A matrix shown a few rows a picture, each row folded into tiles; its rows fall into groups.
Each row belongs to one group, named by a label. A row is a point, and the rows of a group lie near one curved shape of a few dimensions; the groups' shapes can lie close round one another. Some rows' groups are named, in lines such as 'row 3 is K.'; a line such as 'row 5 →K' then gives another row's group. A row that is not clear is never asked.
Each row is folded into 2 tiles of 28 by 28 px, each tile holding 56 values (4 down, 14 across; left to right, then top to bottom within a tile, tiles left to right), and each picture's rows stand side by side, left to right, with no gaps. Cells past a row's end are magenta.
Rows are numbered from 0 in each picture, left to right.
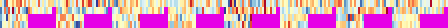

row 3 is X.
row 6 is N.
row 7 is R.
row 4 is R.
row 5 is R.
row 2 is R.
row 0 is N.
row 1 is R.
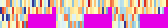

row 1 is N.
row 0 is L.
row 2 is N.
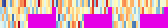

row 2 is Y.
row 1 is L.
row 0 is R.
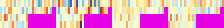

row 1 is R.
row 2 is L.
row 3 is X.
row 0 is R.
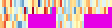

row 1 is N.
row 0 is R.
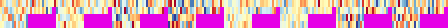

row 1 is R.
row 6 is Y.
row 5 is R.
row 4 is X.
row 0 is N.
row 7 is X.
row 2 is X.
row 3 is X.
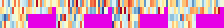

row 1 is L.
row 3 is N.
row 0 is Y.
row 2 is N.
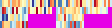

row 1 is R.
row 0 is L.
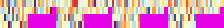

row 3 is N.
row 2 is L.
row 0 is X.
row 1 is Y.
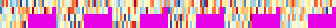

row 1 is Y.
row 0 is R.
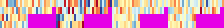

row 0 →X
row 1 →L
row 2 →R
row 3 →R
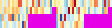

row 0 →Y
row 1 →Y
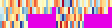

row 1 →X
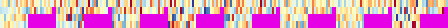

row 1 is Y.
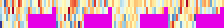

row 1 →Y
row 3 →Y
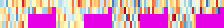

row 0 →X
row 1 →X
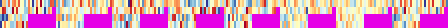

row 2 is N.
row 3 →R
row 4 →Y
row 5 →N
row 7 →L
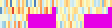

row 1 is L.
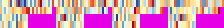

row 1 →L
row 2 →Y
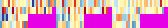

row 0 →L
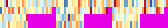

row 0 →R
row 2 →R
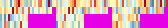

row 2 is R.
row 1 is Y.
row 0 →Y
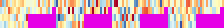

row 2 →Y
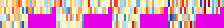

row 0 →Y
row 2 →Y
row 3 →L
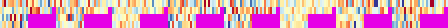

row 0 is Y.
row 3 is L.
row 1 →Y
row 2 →R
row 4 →R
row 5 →R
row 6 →R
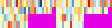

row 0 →R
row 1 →L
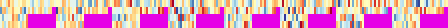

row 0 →L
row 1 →L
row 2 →N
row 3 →Y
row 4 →Y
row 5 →X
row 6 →R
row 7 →N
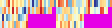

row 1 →R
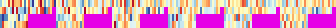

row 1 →N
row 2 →L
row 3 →Y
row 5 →X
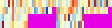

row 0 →L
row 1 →Y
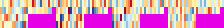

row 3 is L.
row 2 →Y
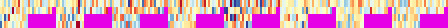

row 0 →Y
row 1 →X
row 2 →N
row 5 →R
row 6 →X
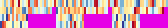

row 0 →Y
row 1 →R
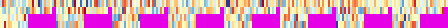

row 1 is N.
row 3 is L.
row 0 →R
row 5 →R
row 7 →X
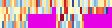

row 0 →L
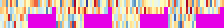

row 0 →L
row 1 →N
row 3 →N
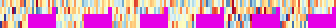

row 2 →X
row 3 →R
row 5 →Y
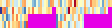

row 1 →Y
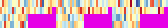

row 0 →Y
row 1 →N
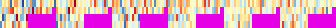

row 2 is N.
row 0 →N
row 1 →Y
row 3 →L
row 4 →L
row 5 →L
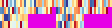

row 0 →X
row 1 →X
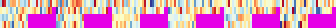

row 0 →Y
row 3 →R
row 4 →N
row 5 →X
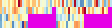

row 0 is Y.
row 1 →N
